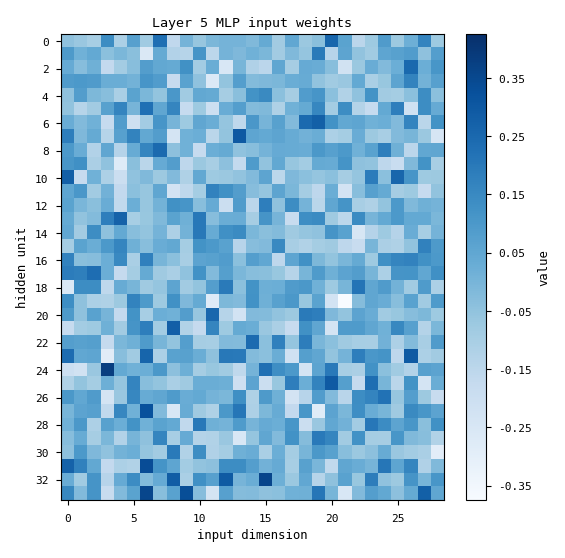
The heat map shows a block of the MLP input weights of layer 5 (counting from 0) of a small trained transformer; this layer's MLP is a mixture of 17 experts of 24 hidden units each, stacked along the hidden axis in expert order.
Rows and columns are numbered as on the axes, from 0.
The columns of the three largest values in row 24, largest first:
3, 15, 20
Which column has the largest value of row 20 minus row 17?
11
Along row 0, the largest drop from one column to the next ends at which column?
8
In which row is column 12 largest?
32
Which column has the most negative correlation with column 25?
16
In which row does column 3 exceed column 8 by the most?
24
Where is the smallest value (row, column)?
19, 21
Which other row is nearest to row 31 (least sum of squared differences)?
23
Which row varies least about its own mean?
4
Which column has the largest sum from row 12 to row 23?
18
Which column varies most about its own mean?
6
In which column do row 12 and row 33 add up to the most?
9
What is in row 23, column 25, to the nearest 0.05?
-0.15
